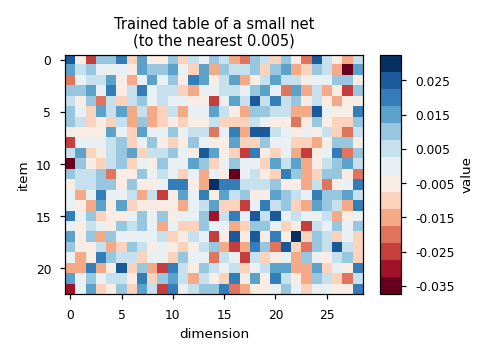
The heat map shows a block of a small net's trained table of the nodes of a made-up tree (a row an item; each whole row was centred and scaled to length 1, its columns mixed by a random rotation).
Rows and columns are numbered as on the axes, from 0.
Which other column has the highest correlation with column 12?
27
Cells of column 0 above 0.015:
2
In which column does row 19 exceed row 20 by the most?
3
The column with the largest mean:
18
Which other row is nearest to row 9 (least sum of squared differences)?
16
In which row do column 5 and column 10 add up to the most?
20
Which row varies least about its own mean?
6
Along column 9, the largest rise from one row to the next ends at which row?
21
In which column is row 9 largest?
13
